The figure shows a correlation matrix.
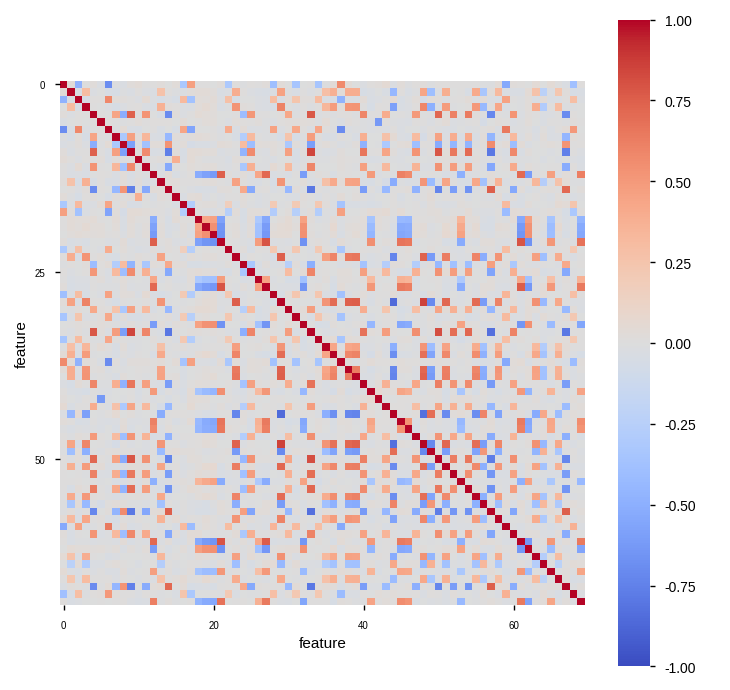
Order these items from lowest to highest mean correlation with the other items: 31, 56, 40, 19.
56, 19, 31, 40
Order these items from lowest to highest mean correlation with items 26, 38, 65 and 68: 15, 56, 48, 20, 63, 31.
20, 56, 15, 31, 63, 48
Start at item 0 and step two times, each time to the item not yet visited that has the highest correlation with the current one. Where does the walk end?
17
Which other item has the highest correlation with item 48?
29
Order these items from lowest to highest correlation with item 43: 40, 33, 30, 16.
16, 30, 40, 33
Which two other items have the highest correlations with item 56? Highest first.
44, 49
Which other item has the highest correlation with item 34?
6
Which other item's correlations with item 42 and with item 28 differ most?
5
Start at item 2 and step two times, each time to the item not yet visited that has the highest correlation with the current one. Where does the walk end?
59
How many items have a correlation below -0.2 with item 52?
5
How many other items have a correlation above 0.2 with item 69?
9
